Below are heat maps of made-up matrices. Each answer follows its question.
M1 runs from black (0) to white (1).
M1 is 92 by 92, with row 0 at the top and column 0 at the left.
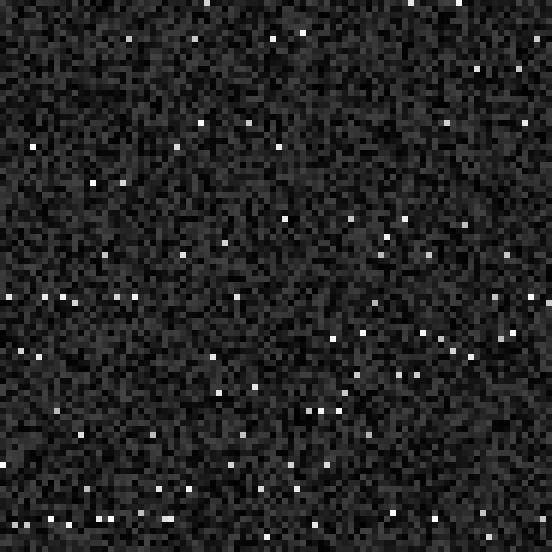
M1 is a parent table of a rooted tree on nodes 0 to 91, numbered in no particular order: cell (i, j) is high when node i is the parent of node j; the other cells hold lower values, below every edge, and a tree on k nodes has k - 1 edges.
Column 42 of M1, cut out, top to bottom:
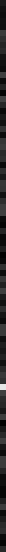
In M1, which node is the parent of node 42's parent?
39
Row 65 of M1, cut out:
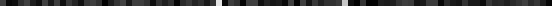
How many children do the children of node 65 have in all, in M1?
3
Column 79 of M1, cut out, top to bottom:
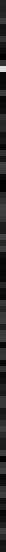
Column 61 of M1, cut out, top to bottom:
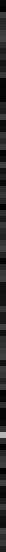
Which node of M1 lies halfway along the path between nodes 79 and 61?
86
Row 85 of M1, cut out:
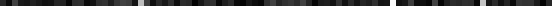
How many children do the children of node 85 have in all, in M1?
2
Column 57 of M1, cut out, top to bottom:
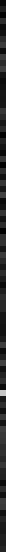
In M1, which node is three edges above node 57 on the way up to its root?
55
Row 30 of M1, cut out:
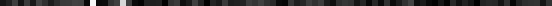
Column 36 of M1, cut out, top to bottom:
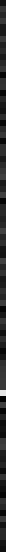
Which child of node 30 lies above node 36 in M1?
20
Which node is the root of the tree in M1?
24
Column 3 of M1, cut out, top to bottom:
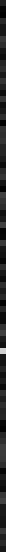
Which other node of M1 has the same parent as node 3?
75
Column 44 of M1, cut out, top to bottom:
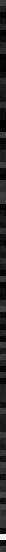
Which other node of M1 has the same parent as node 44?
81
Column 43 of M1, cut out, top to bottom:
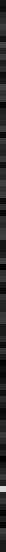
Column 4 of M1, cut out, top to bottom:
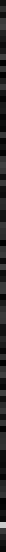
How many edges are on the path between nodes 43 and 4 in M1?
9
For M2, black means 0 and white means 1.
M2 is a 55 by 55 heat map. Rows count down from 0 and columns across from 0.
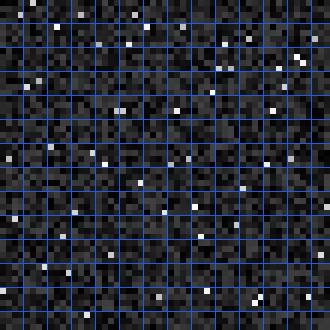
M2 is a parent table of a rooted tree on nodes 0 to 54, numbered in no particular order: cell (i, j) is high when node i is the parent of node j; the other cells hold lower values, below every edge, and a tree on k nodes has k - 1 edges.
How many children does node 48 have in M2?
2
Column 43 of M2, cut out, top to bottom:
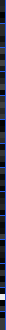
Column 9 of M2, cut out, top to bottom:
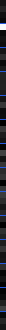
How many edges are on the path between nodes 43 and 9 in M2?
2
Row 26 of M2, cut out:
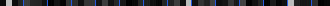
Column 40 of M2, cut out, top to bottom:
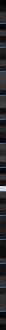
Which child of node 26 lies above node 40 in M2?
31
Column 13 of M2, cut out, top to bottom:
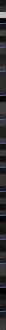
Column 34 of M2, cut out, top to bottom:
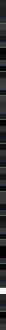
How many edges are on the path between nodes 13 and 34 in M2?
9
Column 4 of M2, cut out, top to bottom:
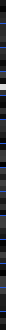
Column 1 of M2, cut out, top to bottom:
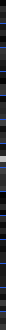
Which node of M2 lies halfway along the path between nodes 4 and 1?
49
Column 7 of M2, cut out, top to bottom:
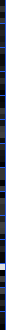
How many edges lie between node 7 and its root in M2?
5
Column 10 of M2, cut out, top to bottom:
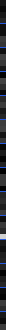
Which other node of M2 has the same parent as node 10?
33
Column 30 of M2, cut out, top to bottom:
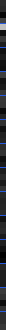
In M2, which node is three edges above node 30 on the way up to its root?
52
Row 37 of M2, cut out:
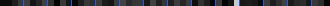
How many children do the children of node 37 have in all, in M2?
2
